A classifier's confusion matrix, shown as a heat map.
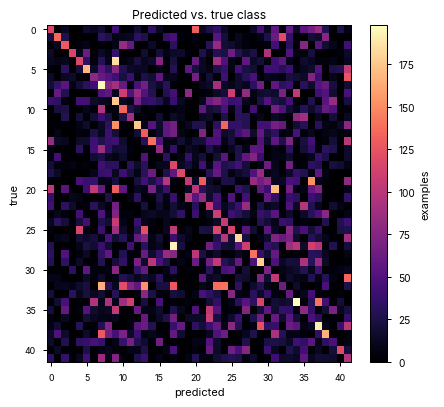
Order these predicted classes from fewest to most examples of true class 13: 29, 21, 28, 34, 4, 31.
4, 28, 31, 34, 29, 21
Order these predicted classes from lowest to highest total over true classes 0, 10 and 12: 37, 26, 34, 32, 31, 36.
34, 26, 36, 32, 37, 31
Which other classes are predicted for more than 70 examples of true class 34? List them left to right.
6, 8, 10, 11, 29, 37
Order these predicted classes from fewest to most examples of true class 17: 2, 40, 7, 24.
2, 40, 24, 7
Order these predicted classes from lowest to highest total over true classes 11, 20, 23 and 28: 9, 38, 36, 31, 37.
38, 36, 37, 9, 31
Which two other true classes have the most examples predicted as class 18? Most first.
37, 23
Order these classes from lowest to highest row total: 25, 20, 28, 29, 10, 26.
10, 28, 26, 25, 29, 20
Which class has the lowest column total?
3
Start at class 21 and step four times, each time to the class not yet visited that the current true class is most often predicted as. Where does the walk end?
35
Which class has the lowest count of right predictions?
16
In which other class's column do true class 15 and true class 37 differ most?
41
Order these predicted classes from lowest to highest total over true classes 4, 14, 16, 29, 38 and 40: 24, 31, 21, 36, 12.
21, 36, 12, 24, 31
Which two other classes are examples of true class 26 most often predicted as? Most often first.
24, 41
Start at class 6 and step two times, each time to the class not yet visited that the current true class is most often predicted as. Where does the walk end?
7
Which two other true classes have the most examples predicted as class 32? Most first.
1, 8
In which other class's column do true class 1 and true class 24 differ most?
9
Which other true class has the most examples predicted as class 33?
27
